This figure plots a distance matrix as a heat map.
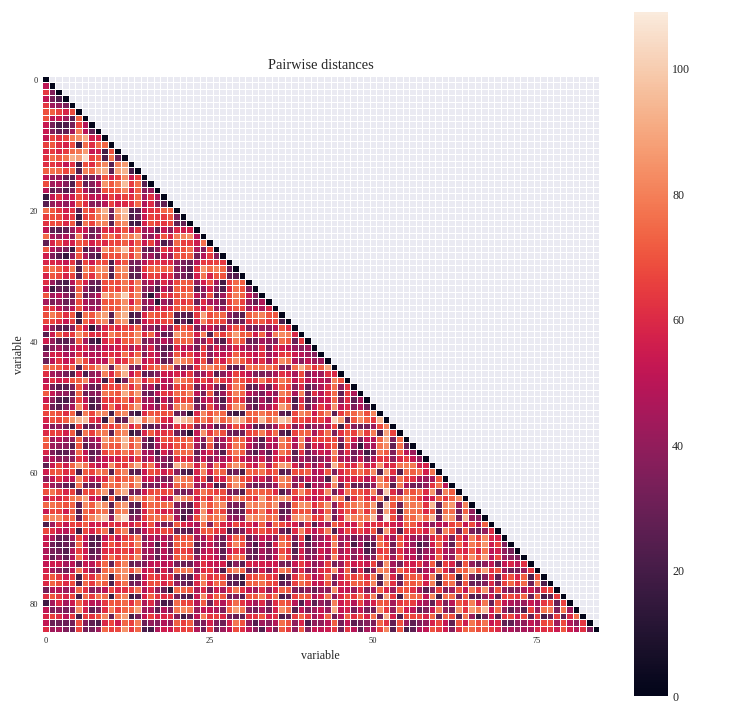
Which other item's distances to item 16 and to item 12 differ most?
33
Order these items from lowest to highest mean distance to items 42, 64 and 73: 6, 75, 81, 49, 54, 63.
81, 49, 75, 6, 54, 63
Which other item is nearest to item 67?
21
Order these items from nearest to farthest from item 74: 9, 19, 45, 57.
45, 19, 57, 9
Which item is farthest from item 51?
52
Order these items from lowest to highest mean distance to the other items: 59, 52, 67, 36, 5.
5, 36, 59, 67, 52
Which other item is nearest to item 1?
32
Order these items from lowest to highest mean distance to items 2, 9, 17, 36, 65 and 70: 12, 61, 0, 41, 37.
41, 37, 0, 61, 12
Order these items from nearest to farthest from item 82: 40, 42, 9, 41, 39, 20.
20, 41, 42, 40, 39, 9
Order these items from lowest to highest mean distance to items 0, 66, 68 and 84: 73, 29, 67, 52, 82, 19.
19, 82, 73, 29, 67, 52
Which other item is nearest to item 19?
78
